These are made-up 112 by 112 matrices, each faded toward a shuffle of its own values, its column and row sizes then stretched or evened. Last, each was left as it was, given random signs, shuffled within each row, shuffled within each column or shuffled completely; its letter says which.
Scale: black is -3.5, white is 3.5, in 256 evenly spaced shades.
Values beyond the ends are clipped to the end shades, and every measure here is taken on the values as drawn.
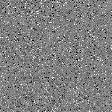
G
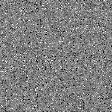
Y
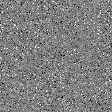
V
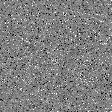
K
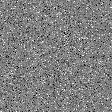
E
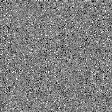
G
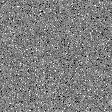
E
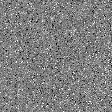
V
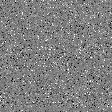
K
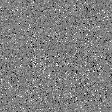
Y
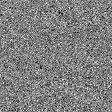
K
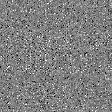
G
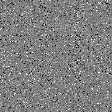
G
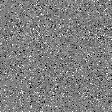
G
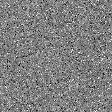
V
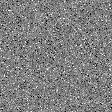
E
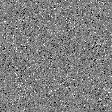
V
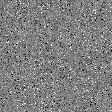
V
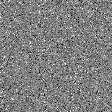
V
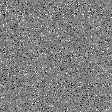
K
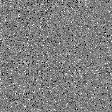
G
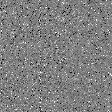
G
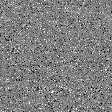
K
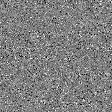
K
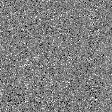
Y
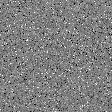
E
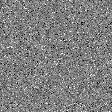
K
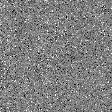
V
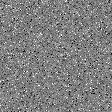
E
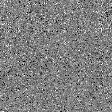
G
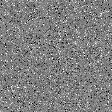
V
